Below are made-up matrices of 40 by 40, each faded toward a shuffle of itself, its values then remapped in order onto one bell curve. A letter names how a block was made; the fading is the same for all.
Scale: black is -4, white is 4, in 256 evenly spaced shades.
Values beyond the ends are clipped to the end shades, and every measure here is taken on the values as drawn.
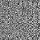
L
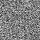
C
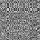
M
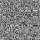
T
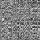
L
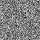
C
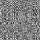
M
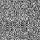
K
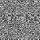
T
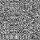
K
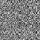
L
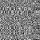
M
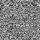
T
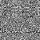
T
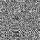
T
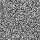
C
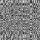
M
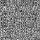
L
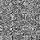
K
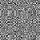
M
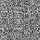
T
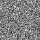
C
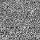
T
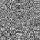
L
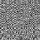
M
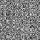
K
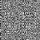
L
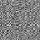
M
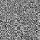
K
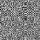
M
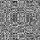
M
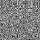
L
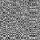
M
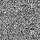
C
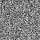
C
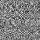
K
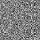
L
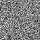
C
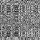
M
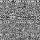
T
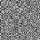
M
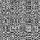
M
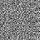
K
